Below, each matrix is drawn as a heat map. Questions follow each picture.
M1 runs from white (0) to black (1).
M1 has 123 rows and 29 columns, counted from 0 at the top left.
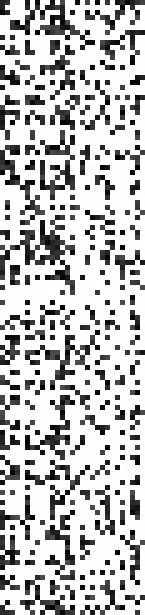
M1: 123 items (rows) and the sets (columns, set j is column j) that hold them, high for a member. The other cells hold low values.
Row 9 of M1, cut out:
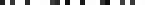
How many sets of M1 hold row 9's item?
11
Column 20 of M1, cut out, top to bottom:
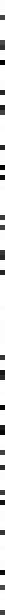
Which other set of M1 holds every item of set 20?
11
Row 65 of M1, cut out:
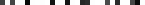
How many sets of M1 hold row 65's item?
11
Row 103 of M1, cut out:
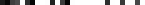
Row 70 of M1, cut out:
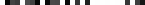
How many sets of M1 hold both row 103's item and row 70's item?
8
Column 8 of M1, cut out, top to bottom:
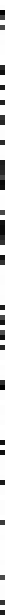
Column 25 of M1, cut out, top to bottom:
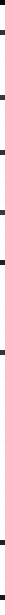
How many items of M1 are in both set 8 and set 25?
2
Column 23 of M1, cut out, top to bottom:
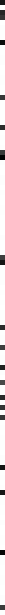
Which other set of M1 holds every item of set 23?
17
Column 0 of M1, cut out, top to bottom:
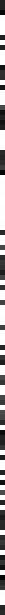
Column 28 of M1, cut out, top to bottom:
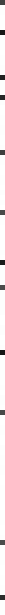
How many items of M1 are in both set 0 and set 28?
7
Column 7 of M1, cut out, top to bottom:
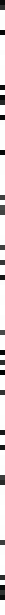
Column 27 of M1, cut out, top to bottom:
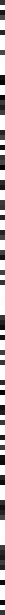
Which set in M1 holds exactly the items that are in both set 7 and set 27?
15
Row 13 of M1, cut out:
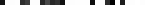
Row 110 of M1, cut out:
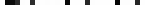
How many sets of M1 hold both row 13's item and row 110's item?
0
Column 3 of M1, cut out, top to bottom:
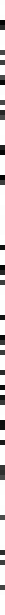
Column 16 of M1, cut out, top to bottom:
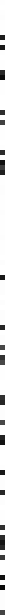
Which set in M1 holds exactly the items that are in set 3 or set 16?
13
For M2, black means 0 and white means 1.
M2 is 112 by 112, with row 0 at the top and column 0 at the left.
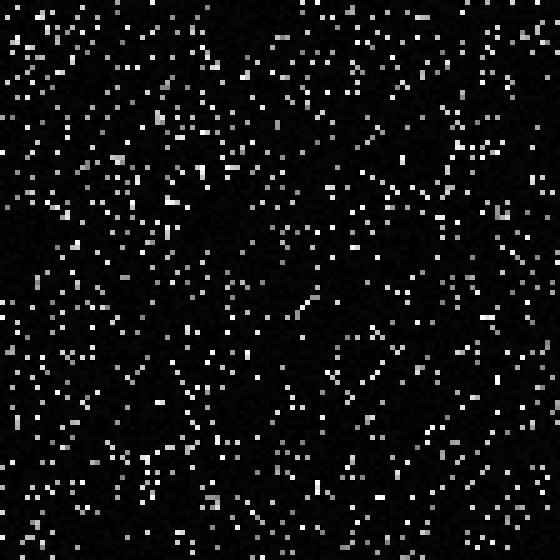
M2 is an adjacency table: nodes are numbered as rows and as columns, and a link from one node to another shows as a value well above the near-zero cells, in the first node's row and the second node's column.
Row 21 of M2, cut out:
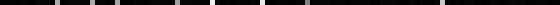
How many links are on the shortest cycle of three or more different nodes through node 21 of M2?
3
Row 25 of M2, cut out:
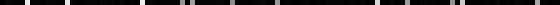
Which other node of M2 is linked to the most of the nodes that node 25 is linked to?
node 6
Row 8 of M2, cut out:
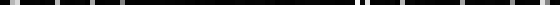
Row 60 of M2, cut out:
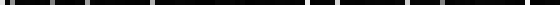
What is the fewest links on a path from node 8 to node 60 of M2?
2
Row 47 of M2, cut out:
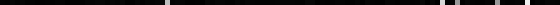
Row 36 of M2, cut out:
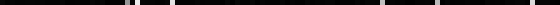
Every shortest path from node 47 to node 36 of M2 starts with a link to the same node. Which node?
node 99
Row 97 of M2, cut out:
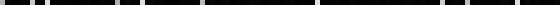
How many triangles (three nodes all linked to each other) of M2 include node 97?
8
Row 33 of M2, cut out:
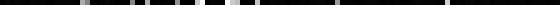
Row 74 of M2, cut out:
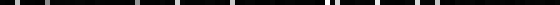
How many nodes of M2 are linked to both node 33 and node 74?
3
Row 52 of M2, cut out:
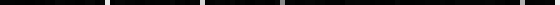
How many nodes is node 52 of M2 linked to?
5
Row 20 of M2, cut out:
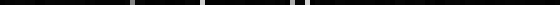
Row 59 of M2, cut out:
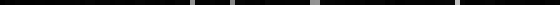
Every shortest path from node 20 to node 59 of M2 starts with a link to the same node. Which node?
node 61
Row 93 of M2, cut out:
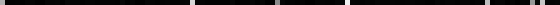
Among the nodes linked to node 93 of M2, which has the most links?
node 38
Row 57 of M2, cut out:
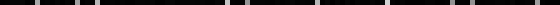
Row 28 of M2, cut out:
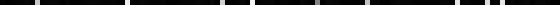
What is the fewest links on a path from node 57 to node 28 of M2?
2
